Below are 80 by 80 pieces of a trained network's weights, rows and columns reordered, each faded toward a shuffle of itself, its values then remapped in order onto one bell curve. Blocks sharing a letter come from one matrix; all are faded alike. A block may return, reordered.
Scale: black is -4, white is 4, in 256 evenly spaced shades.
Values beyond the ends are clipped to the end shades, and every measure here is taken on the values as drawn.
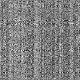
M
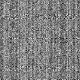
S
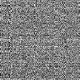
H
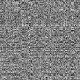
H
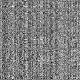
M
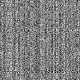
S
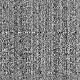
S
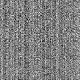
M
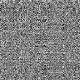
H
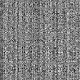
M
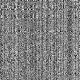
M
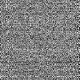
H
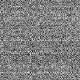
H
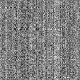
S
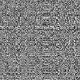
H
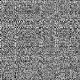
H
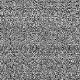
H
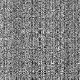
S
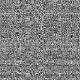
H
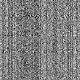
M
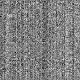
M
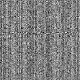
M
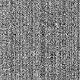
S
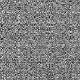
H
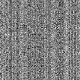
S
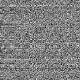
H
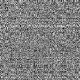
H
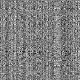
M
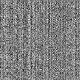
S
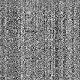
S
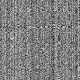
S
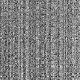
M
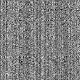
S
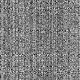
S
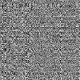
H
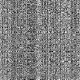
M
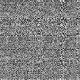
H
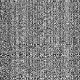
M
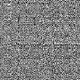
H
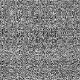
H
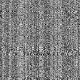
M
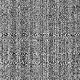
M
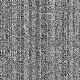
M
